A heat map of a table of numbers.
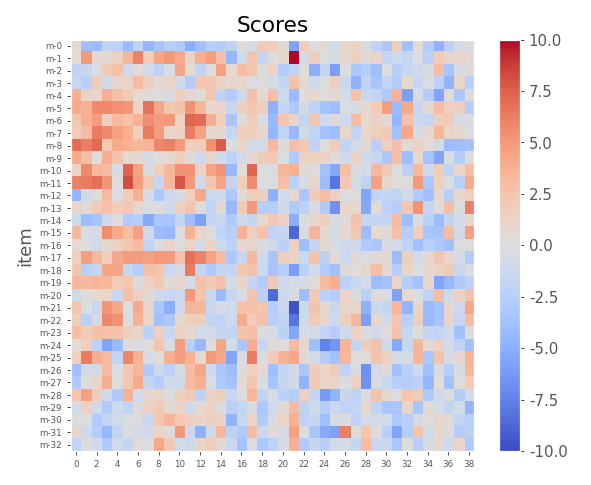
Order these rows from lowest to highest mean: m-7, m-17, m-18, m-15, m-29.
m-29, m-18, m-15, m-7, m-17
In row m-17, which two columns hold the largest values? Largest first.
11, 12
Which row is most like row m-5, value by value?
m-7
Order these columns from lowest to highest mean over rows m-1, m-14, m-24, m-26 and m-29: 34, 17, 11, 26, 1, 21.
34, 11, 26, 1, 17, 21
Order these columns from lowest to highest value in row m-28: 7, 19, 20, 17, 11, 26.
20, 26, 19, 7, 11, 17
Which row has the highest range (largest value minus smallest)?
m-11
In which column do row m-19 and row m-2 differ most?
25
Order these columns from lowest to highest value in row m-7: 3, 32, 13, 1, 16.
13, 16, 1, 32, 3
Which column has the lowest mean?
15
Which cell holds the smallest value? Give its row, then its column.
m-21, 21
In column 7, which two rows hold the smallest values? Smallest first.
m-14, m-0
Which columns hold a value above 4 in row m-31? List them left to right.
10, 21, 26
